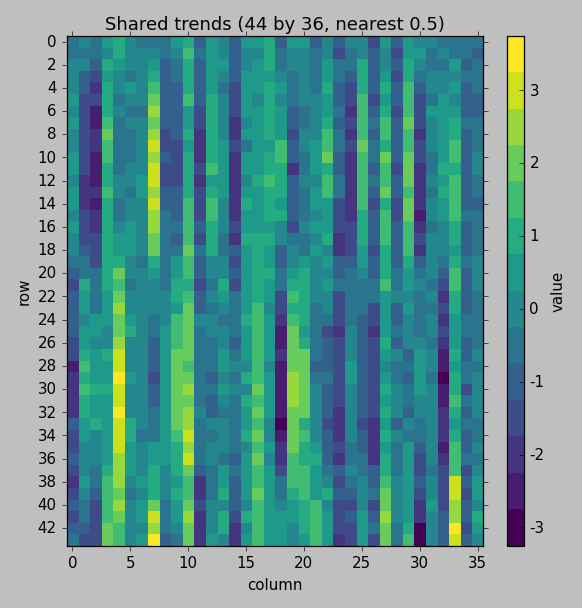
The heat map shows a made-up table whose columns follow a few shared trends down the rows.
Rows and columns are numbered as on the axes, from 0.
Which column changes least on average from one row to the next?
8
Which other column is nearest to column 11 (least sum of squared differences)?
14
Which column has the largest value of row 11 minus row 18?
18
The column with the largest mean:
10
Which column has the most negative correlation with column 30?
7
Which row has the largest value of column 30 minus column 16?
1
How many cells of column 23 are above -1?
8
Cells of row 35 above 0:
15
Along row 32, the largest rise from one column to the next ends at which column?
19
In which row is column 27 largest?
41
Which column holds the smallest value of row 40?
30
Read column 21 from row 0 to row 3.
-1 -0.5 -0.5 -0.5
